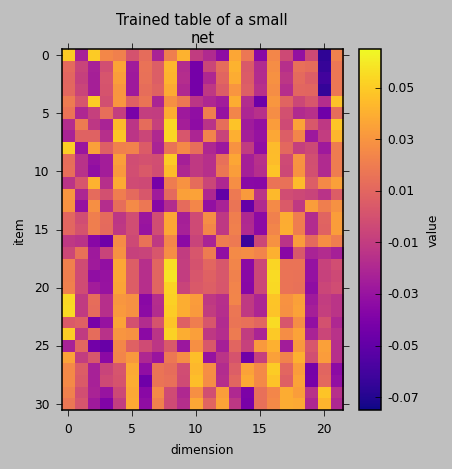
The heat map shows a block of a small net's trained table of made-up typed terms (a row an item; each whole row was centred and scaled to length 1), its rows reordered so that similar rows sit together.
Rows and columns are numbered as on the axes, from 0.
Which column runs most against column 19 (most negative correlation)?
11
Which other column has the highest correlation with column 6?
19
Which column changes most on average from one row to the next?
2
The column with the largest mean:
16
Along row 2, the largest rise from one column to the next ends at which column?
21
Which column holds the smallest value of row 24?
6
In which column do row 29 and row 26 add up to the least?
14
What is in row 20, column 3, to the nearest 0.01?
-0.03
